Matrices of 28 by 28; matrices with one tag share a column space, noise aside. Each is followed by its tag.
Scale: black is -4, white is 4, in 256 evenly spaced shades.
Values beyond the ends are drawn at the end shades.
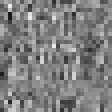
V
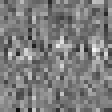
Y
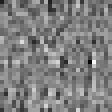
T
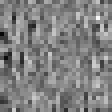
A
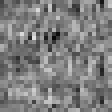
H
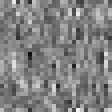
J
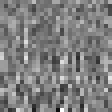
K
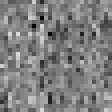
A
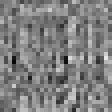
K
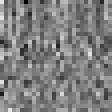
Y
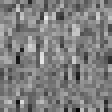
V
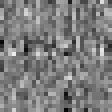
Y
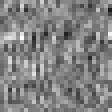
H
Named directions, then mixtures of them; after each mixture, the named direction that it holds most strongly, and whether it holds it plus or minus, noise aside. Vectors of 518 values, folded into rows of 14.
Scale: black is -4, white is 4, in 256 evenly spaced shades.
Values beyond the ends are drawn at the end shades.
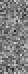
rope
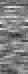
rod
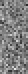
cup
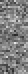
rope, plus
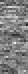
rod, plus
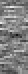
rod, plus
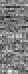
rod, minus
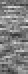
rod, plus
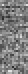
cup, minus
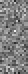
rope, minus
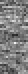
rod, plus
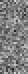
rope, plus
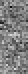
cup, plus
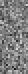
cup, minus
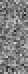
rope, plus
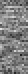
rod, plus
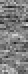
rod, minus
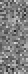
rope, plus
